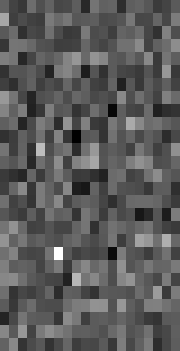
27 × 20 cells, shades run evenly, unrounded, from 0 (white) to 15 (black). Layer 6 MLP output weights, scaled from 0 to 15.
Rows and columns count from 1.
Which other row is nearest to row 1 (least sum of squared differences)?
7
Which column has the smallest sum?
1
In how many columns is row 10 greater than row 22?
10
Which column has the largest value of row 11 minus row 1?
9
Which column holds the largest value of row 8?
4
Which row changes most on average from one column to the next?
12
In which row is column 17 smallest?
19
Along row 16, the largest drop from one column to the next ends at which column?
5
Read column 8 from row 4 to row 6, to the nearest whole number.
11 7 7
